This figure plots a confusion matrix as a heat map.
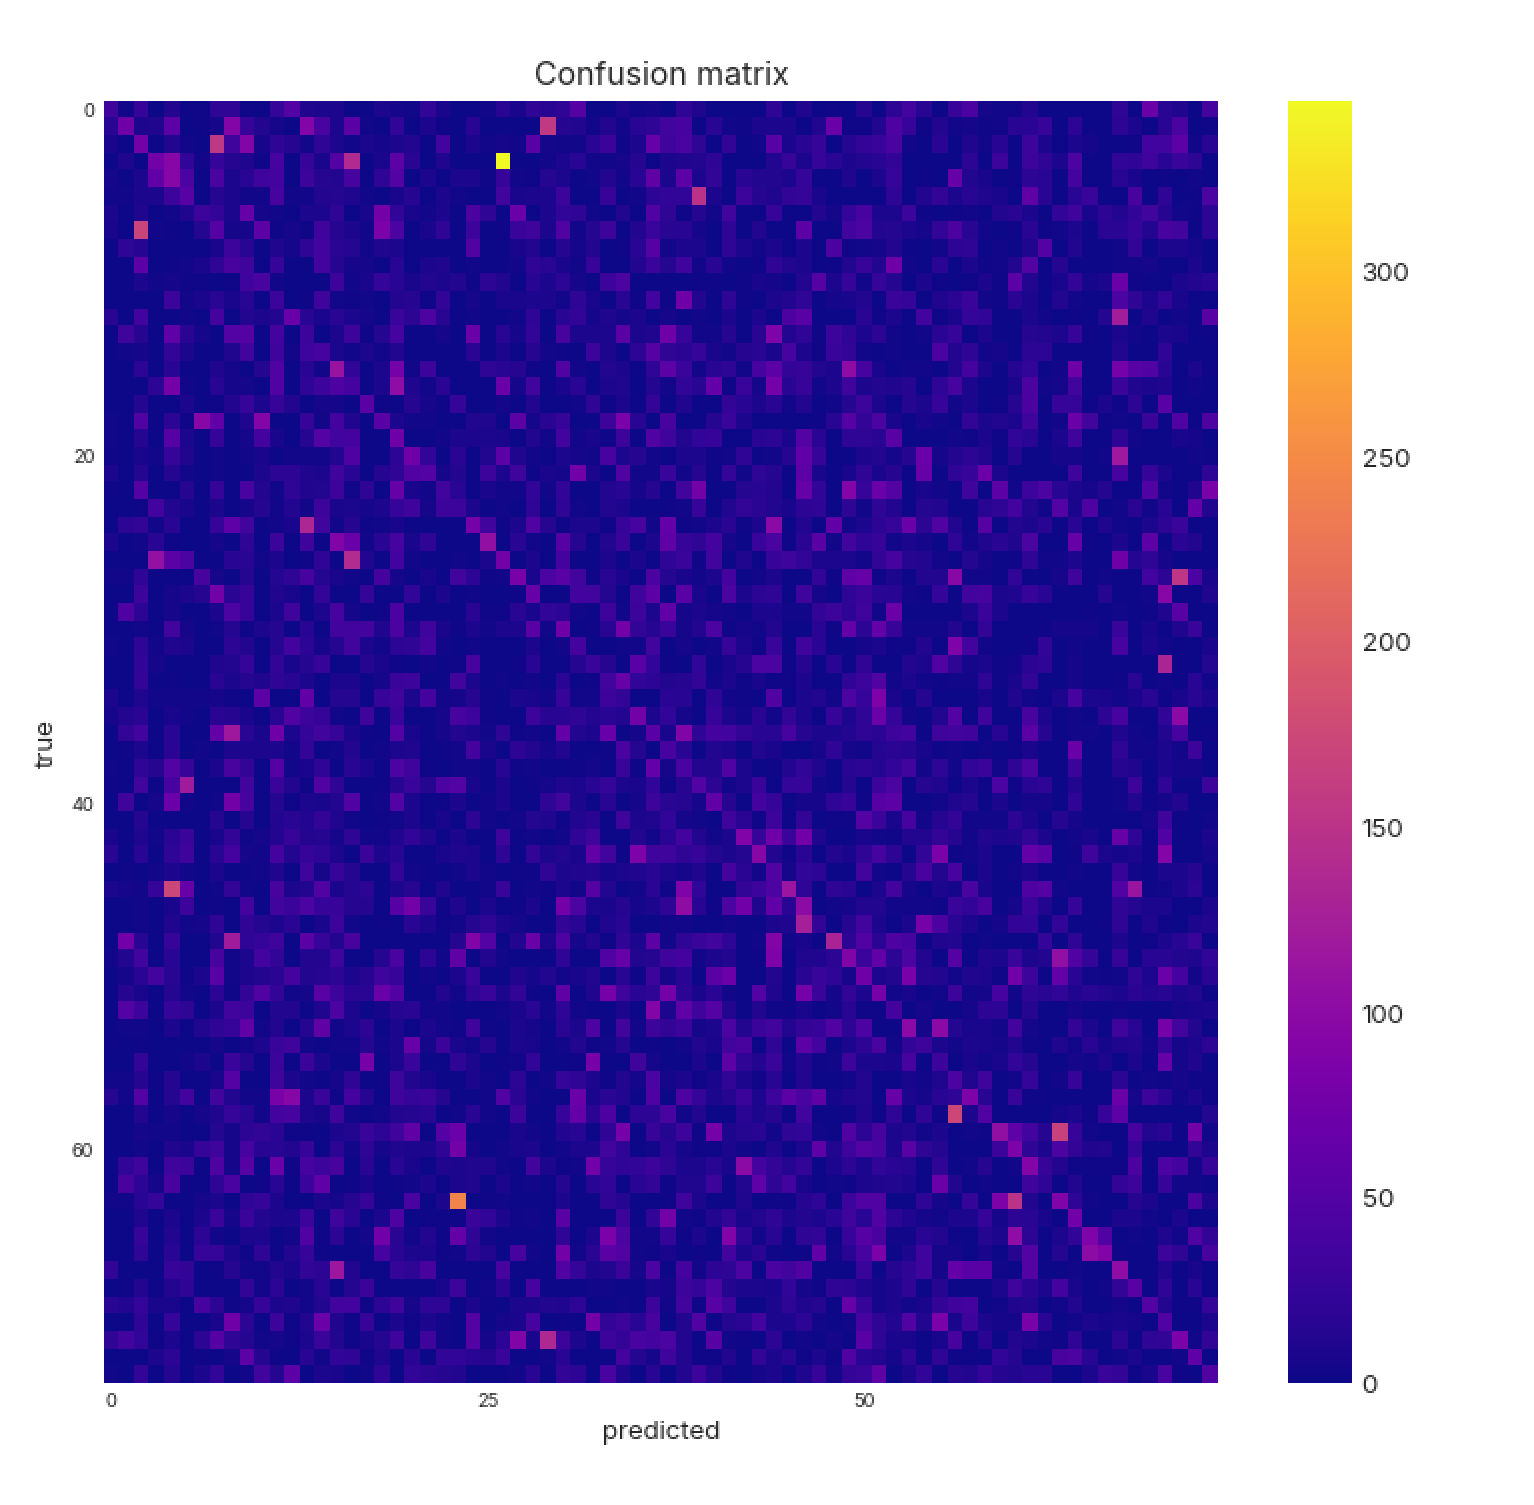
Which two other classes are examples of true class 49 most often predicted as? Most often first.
63, 44
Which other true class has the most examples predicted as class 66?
65
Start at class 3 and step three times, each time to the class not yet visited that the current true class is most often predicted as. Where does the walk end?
19
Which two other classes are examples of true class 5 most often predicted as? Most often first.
39, 61
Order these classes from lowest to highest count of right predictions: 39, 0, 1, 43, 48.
0, 39, 1, 43, 48
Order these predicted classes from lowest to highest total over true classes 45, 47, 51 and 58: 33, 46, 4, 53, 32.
53, 32, 33, 4, 46
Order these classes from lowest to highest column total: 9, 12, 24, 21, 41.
21, 12, 24, 41, 9
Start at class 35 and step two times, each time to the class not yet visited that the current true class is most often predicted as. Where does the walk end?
29
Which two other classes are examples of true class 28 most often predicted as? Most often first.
70, 7
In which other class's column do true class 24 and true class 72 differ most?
13
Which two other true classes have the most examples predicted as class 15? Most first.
67, 25
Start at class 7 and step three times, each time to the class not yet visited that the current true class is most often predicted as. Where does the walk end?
52
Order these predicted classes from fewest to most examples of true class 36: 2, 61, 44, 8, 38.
44, 2, 61, 38, 8
